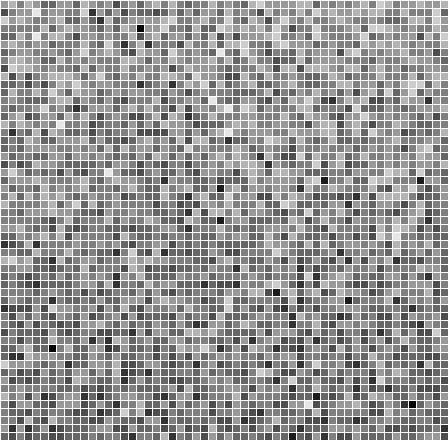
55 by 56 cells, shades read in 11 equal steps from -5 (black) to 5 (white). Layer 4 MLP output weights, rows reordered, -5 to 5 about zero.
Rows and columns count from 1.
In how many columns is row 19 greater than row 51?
28
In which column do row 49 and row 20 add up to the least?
37
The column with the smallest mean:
24
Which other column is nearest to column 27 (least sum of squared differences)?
46
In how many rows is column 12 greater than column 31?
17
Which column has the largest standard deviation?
40
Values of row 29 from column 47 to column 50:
-2 2 0 3
